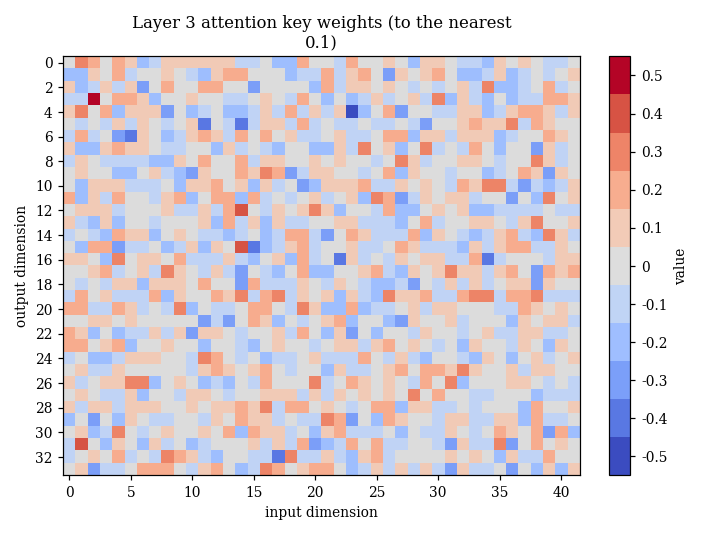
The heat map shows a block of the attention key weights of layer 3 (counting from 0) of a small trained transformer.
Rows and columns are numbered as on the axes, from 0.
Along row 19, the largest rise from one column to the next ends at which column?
26
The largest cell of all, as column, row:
2, 3
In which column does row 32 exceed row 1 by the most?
18
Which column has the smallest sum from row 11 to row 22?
27
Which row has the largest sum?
19
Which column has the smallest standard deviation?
41
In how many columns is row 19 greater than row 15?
18
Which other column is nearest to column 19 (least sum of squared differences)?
9
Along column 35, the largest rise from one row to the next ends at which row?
10
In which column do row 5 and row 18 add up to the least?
14
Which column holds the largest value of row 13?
38
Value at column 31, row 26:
0.3
